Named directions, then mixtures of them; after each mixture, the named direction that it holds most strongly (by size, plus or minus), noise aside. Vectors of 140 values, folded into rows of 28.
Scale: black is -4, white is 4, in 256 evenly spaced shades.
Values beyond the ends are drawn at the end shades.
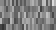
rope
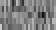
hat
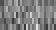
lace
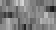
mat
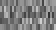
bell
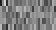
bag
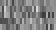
bell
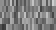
rope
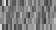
bag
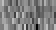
lace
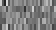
bag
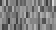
bag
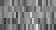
lace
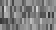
bell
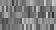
bell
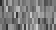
lace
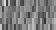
hat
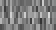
bell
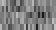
hat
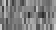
hat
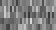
bell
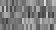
bell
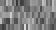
rope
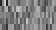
bag
